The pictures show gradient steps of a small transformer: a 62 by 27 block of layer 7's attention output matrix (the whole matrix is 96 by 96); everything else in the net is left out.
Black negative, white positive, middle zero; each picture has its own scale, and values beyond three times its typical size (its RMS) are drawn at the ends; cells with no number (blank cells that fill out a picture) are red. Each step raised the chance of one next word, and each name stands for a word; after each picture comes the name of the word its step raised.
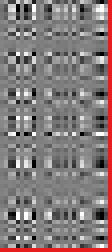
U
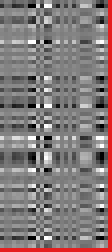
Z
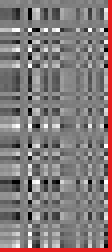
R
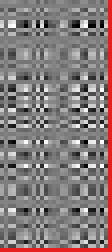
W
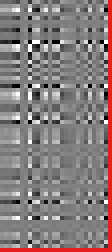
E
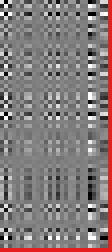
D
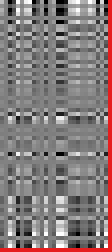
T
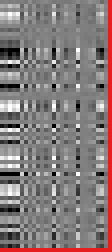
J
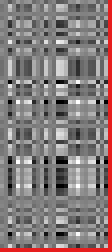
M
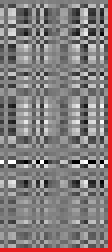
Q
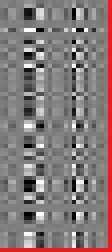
R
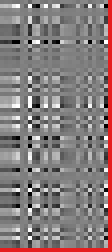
Z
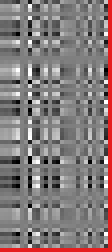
M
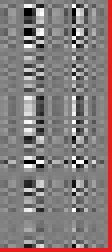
Q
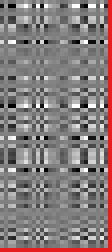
Z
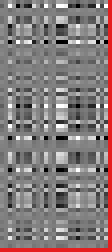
Z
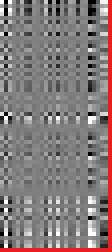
T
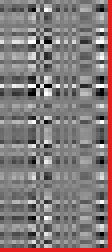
E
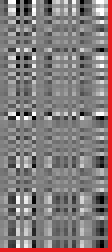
T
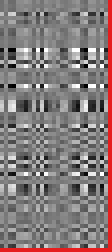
J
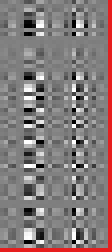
W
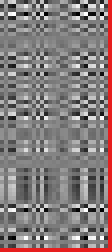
D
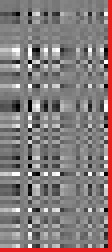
J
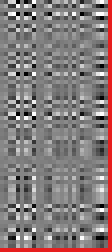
D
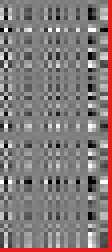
R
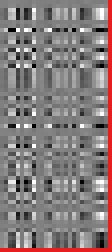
R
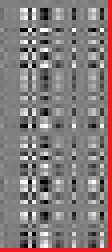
R
